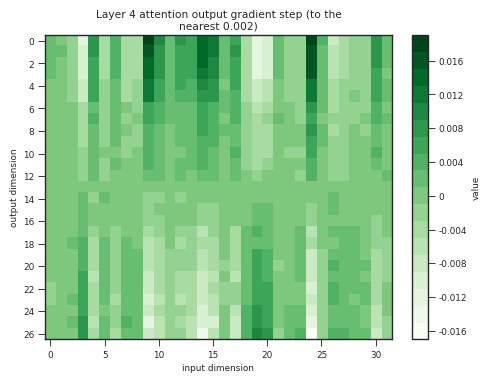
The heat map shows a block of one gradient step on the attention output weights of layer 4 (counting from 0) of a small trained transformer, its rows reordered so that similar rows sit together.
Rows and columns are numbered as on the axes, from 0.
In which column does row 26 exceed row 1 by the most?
19
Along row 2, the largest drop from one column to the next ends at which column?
25
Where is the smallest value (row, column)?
26, 24
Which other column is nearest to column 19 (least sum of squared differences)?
3
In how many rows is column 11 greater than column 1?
7
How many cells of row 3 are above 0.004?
10
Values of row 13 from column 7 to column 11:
0 0 0 0 0
